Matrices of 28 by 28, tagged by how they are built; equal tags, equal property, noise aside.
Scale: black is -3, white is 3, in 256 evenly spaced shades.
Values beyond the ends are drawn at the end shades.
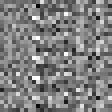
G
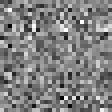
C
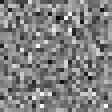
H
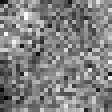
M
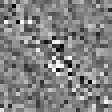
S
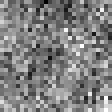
M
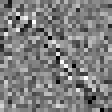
S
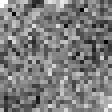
M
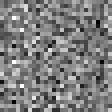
G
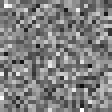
H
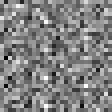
G
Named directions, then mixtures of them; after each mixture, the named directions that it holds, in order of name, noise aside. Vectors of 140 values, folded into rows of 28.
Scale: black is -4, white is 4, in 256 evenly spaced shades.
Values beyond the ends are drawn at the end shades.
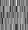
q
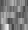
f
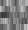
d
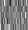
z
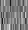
q, z.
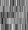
f, q.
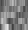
f.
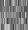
f, z.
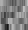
f.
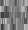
d, z.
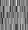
q.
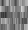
d.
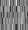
q.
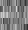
d, q.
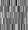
q.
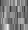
f, q.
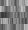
d.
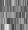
f, z.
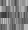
d.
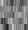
d, f.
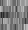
d, q.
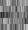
d, q.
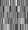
f, q.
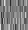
q, z.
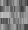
d.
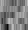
f.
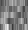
f.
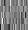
q, z.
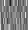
z.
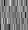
z.
